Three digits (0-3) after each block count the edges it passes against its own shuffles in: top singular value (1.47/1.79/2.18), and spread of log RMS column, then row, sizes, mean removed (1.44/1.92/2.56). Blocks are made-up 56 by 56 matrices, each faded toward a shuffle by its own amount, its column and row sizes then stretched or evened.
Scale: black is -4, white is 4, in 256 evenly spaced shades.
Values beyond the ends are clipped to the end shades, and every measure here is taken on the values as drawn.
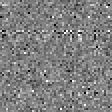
2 0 2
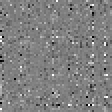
1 2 1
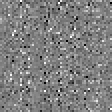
2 2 0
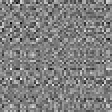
3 2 3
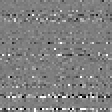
2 0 3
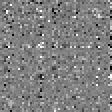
2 2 2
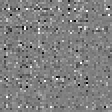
0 2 2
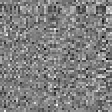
3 2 1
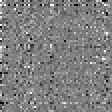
2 2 2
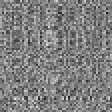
3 0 2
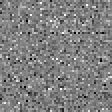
1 0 1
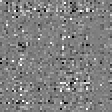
1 2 2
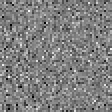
2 0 0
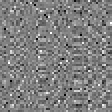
3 1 0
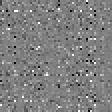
1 2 2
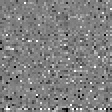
2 0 2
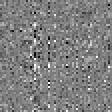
2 3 1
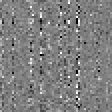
2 3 0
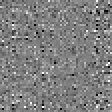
2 2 1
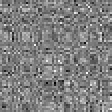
3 1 0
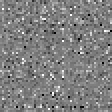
1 1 1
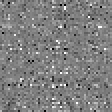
1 1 2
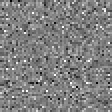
2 0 1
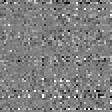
2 2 3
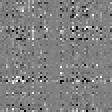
1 3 3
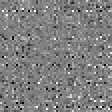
1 1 2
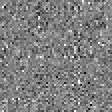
2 1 0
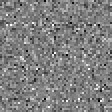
1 0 1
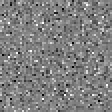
1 0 1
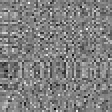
3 1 1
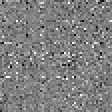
1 1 2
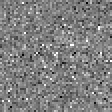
0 0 1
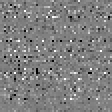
0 2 3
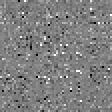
0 1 1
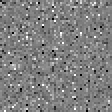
0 2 0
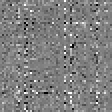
0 3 2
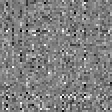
2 2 2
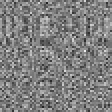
3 2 0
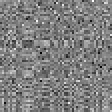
3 0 0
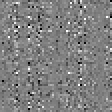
1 3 1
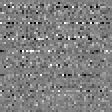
2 0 3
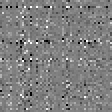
2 3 2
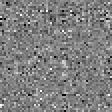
1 1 2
